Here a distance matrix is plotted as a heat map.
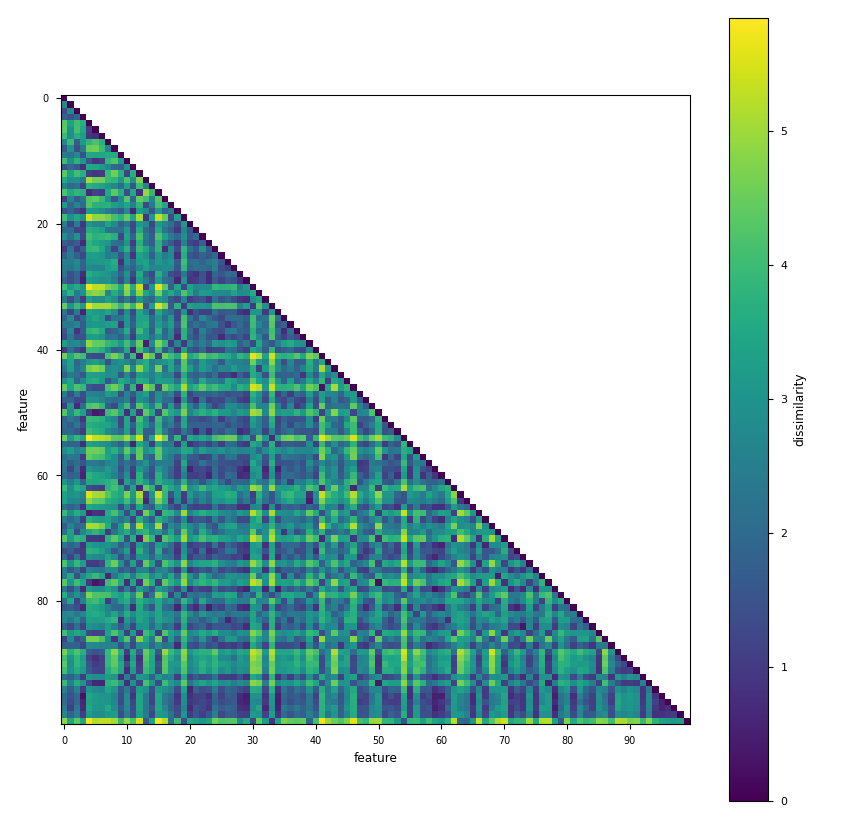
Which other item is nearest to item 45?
42
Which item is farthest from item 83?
54
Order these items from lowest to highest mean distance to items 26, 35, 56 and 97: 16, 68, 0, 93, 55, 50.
55, 0, 16, 68, 93, 50
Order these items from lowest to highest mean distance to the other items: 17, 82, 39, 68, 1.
1, 17, 82, 39, 68
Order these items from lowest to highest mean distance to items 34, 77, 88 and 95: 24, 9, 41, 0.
9, 41, 24, 0
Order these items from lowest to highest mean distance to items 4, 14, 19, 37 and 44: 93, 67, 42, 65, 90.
65, 67, 42, 93, 90
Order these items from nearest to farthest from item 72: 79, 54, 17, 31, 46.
17, 79, 31, 54, 46
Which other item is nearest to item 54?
33
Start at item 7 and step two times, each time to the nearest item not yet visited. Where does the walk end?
69
